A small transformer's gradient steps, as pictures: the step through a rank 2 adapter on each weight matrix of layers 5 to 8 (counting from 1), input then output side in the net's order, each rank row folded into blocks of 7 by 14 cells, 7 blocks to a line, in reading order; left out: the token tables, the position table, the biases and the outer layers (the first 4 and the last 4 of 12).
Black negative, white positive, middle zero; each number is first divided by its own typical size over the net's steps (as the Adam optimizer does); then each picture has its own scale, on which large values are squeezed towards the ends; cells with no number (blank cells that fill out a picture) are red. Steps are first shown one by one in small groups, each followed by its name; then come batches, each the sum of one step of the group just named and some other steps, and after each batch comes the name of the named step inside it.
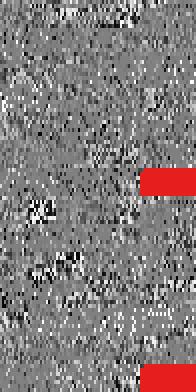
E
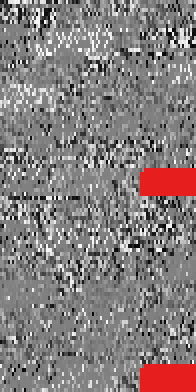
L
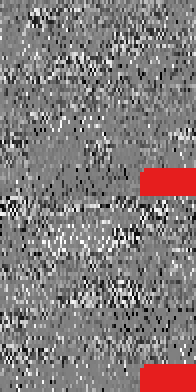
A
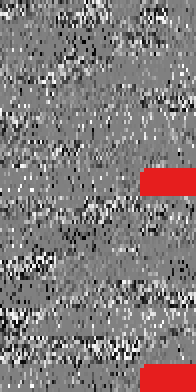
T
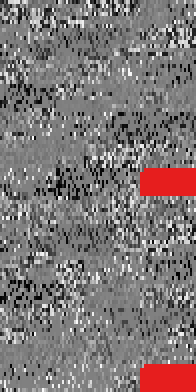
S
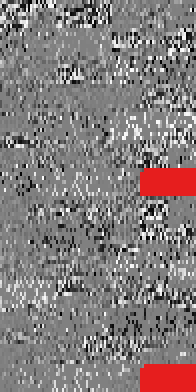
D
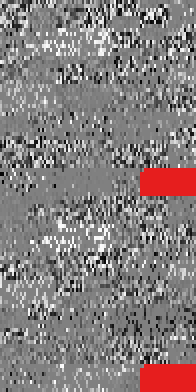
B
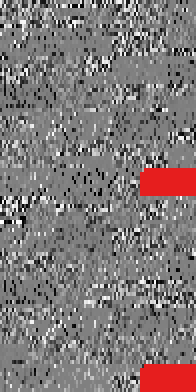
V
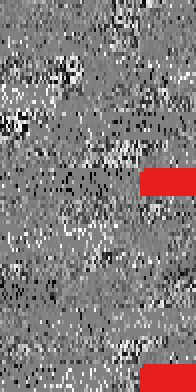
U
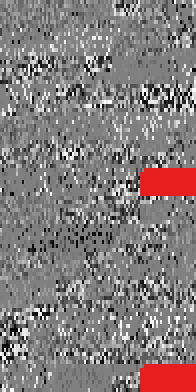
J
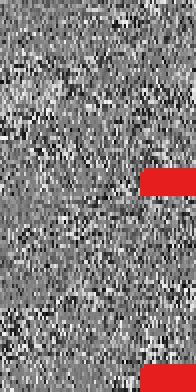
J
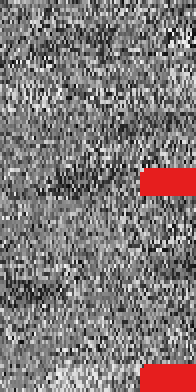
S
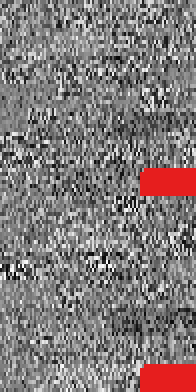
B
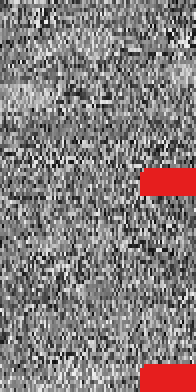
L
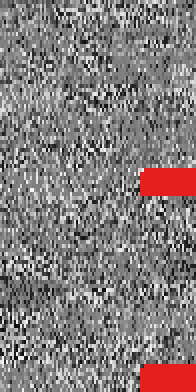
T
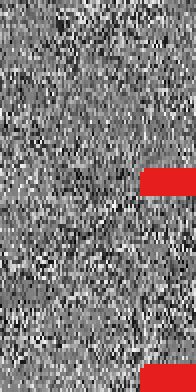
T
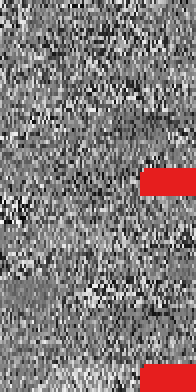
V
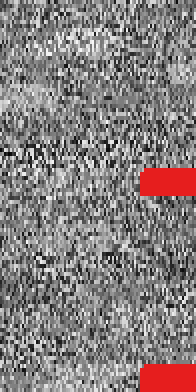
L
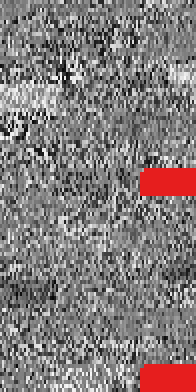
U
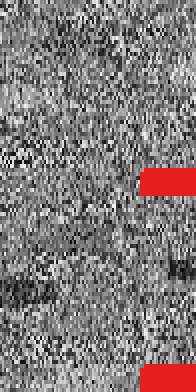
T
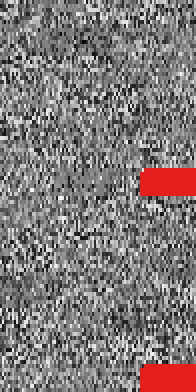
T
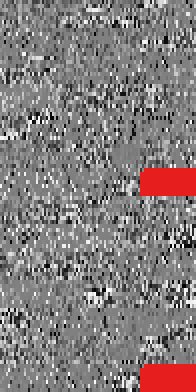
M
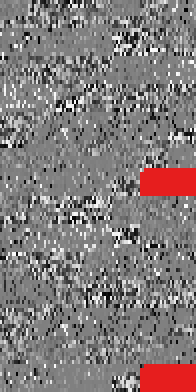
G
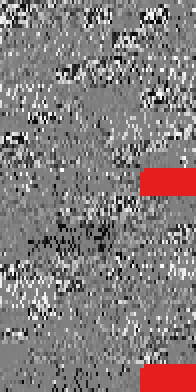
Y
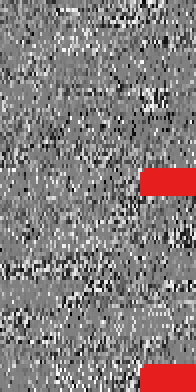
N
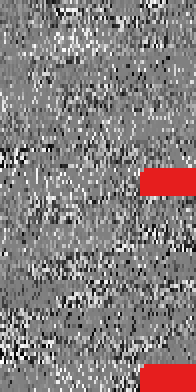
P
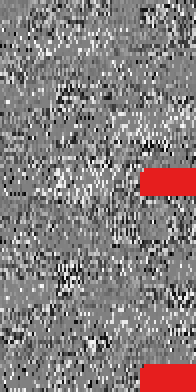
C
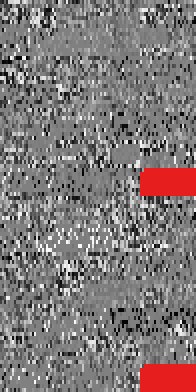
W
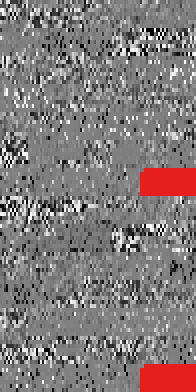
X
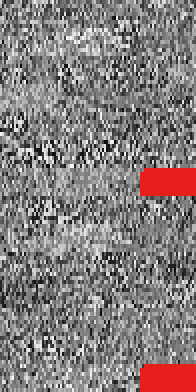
C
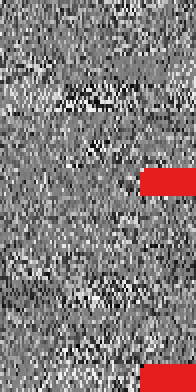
G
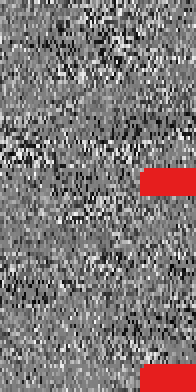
G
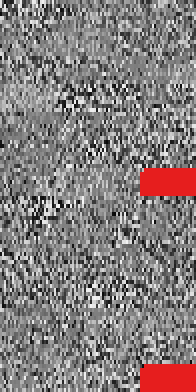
C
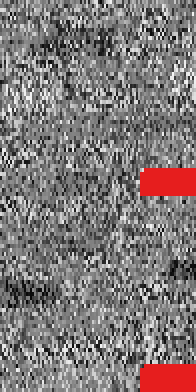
X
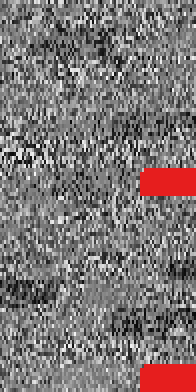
W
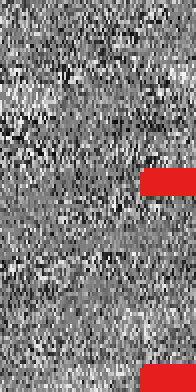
Y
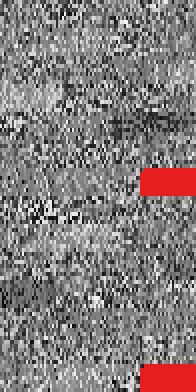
G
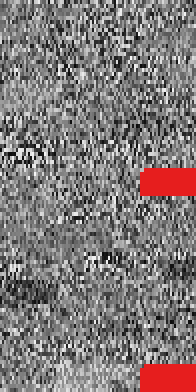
G
